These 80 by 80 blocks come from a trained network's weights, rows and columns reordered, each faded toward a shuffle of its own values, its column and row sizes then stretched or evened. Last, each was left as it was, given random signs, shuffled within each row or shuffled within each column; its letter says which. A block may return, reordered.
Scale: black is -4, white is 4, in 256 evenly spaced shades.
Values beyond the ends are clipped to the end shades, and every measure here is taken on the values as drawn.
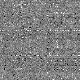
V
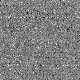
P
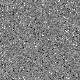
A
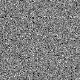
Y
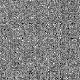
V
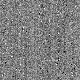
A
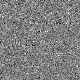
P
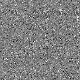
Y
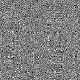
V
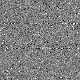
P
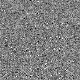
Y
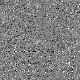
Y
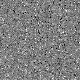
A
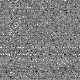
V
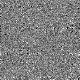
Y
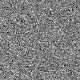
P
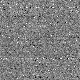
P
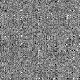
V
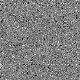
Y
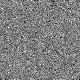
P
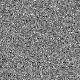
P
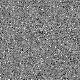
P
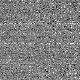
V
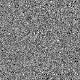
Y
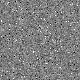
A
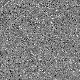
P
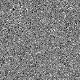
Y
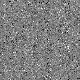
A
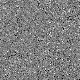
A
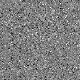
V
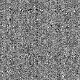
V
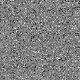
V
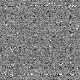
V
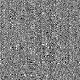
V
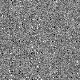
Y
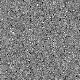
A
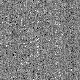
A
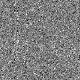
A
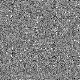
Y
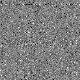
Y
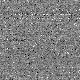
P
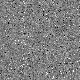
A
